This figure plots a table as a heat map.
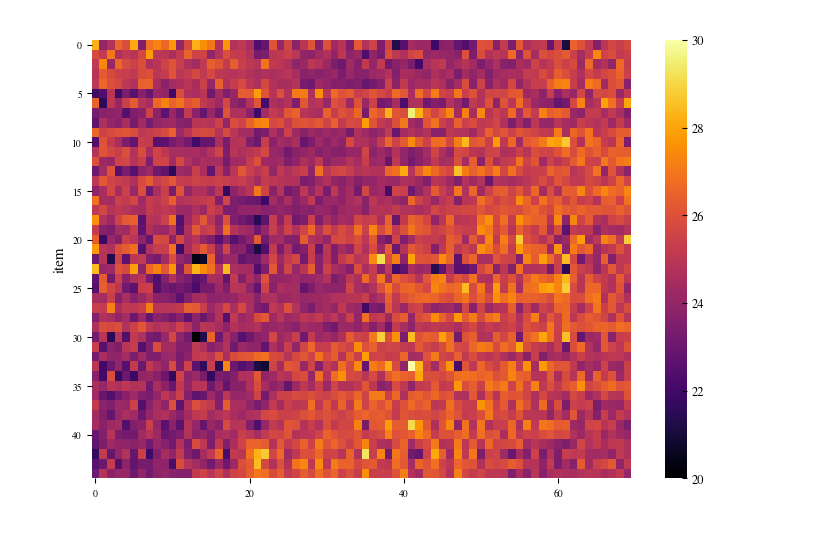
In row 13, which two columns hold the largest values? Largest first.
47, 40
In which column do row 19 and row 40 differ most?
61
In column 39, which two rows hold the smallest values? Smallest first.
0, 23
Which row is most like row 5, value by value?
43
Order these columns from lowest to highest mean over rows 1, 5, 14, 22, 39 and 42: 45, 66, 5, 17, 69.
5, 17, 69, 66, 45
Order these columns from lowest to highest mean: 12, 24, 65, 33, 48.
12, 24, 33, 65, 48
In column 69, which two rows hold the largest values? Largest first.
20, 6
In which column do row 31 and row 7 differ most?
41
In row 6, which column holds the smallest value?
1
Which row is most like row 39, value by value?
7
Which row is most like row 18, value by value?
21
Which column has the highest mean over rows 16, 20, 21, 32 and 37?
55
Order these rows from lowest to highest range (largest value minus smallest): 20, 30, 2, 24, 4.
4, 2, 24, 20, 30
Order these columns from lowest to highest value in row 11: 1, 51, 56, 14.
14, 56, 51, 1
